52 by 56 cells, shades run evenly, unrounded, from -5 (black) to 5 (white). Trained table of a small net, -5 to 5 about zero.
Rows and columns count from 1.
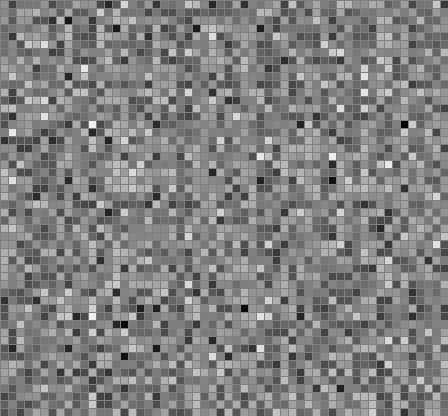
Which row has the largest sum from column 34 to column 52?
20
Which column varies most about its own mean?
12
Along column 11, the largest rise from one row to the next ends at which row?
9
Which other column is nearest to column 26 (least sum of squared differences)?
32
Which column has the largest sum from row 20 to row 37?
1
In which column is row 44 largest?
33
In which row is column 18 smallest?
39
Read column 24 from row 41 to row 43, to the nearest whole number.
-1 -2 -3
